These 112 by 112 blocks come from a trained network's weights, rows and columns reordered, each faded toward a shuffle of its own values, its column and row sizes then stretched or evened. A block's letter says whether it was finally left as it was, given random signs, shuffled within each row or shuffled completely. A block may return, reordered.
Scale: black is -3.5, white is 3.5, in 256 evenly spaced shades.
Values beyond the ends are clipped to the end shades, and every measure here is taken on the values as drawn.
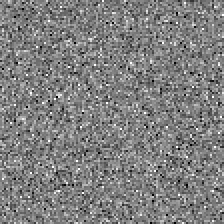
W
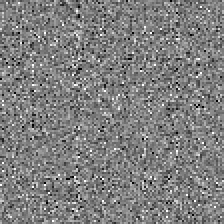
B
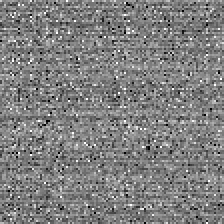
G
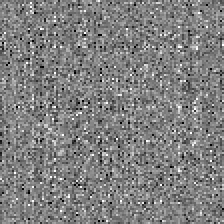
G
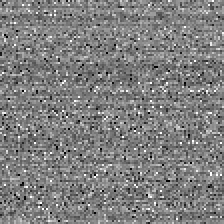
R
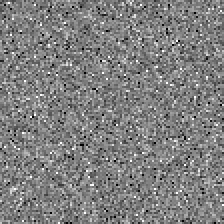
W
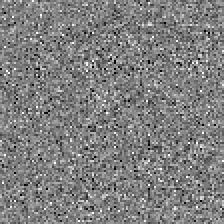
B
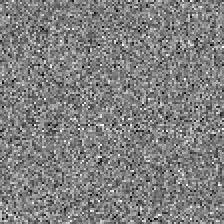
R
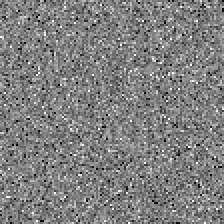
W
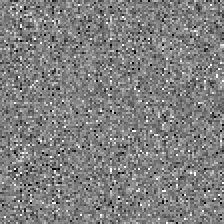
B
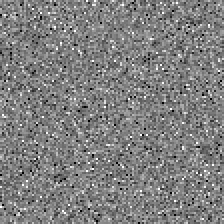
W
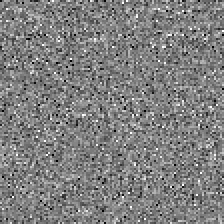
R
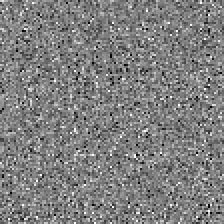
B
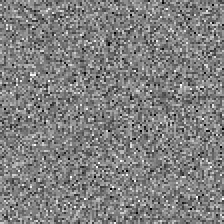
W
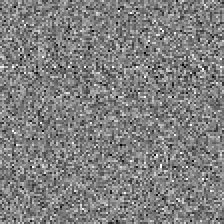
R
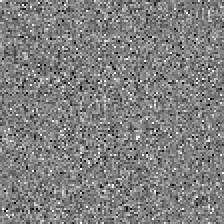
B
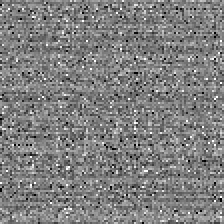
G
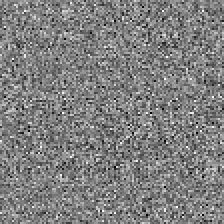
G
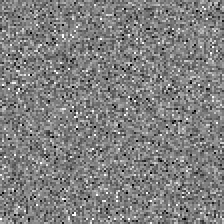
W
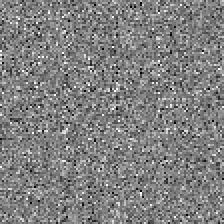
B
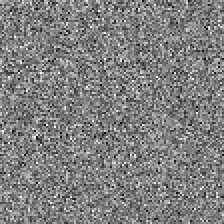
R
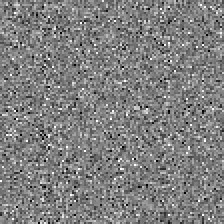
B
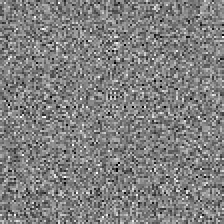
G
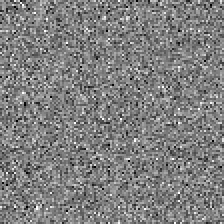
B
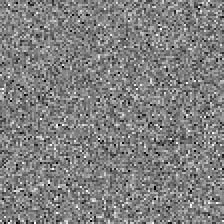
R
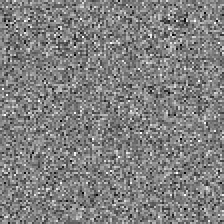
B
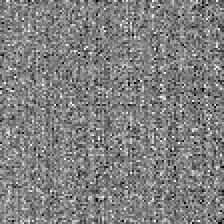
G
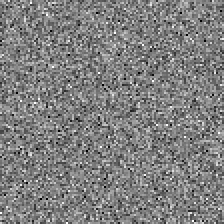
W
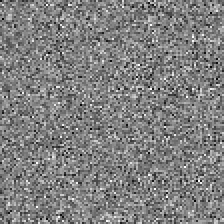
B
